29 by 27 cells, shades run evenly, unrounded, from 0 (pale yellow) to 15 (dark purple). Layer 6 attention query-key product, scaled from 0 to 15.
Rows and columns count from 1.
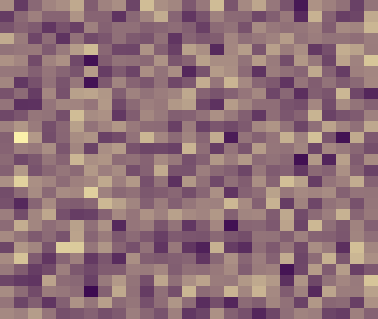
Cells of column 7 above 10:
9
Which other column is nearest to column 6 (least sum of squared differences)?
8
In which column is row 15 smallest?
6
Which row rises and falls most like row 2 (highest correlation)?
11
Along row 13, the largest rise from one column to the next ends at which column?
17
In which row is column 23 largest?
27
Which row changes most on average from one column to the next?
13
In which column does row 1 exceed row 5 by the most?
22
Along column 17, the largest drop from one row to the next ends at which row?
19
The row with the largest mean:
29
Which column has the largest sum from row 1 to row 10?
3
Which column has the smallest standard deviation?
10
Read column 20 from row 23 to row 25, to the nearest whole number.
10 9 7
